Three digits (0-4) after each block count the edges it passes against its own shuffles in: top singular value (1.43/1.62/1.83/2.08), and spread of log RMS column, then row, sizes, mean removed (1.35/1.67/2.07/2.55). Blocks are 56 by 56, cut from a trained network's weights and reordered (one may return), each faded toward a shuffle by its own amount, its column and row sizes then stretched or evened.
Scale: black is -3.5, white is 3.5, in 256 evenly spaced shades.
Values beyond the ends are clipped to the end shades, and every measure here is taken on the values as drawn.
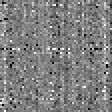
2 2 2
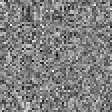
3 2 0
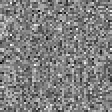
2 1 0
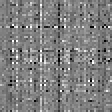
4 3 4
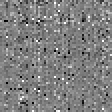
0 4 1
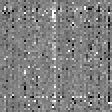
3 4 2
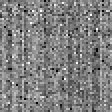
3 0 1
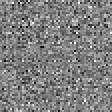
0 2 3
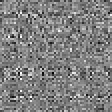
4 1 4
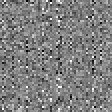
2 4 1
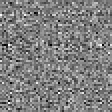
3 1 3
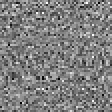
2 1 3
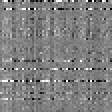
3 0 4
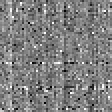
2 0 2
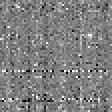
1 1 3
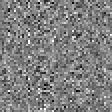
2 3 1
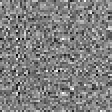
3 2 3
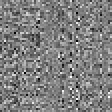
3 4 0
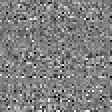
0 3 4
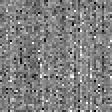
2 2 0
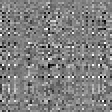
4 4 4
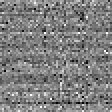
2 1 1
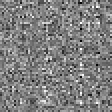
2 2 2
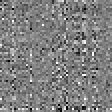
3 4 1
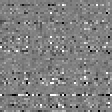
2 1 4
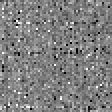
0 1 0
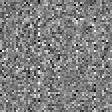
1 3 2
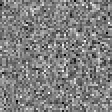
1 1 0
